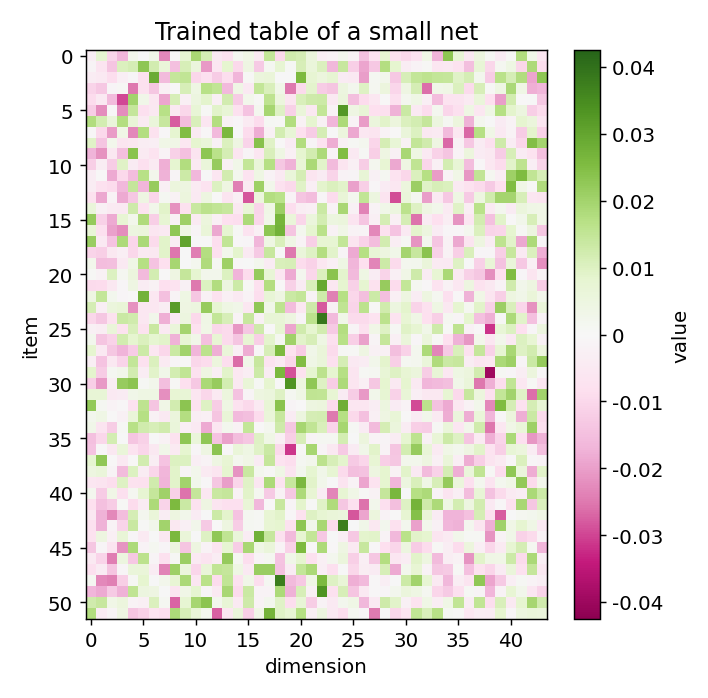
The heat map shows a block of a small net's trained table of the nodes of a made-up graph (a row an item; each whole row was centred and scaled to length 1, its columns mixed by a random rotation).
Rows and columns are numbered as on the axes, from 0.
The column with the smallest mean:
38
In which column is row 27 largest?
18
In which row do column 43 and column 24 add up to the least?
36
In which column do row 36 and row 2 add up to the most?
31
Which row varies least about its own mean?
37
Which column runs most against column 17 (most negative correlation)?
29
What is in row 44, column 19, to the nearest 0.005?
-0.015
